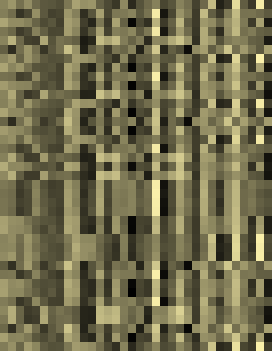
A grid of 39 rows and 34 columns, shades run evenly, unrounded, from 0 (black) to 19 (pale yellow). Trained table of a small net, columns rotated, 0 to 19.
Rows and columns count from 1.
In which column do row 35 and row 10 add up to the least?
34
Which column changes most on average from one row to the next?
17
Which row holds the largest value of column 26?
2
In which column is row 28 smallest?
28
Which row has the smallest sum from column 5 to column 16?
8
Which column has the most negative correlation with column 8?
30
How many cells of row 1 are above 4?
32
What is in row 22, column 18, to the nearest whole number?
7
